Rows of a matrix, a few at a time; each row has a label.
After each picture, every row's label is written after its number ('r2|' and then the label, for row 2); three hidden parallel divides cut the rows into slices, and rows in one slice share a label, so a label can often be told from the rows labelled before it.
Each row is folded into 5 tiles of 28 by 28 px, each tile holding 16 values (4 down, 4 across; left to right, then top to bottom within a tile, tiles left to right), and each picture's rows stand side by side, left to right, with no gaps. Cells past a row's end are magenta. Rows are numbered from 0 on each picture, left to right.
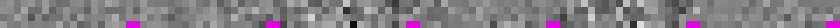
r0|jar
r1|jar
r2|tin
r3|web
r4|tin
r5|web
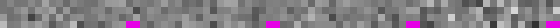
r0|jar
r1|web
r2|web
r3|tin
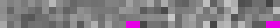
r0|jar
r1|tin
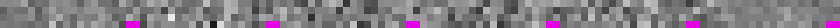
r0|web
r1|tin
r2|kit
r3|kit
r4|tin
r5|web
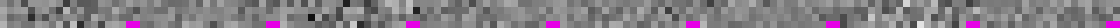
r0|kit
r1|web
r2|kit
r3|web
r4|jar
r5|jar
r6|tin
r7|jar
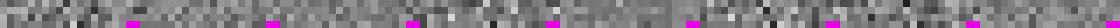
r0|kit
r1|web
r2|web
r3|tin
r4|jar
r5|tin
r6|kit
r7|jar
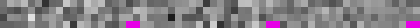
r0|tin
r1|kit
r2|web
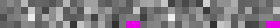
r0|tin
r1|tin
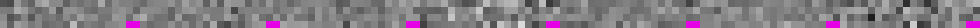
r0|jar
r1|jar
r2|jar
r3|tin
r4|web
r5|web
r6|kit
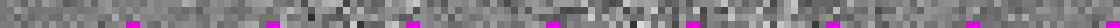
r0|jar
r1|jar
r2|kit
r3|jar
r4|tin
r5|tin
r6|web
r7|web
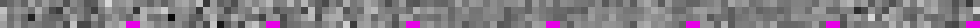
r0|kit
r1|kit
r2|tin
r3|jar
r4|web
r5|jar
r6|tin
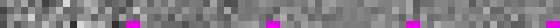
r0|tin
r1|jar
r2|jar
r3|jar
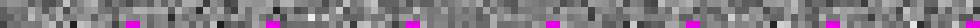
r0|tin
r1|kit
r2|tin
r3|jar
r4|kit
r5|tin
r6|kit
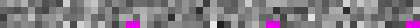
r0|tin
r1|kit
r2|tin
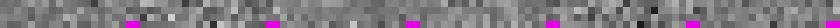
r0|jar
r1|tin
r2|jar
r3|web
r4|kit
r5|web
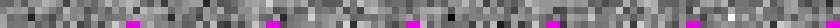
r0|kit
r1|kit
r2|tin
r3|kit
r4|tin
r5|tin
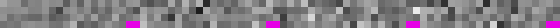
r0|jar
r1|kit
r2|tin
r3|kit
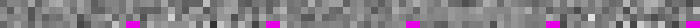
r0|jar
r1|tin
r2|jar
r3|web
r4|tin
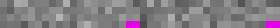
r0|web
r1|web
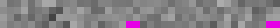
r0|jar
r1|web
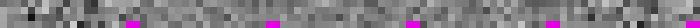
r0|kit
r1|web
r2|jar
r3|web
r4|kit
